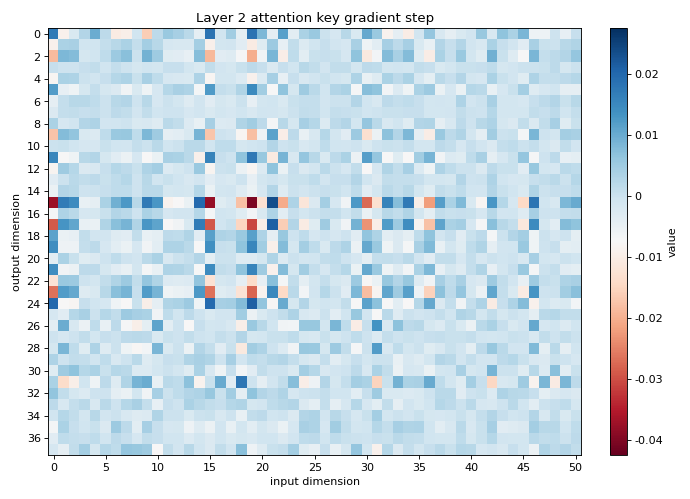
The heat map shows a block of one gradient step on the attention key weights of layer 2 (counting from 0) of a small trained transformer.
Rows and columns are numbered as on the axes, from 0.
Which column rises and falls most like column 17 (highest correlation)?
44
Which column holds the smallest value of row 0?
9
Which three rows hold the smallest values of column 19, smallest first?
15, 17, 23
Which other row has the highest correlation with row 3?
8
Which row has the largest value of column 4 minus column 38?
0
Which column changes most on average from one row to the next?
19
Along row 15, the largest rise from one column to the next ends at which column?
1
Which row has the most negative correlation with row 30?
31
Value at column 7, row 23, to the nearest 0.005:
0.01
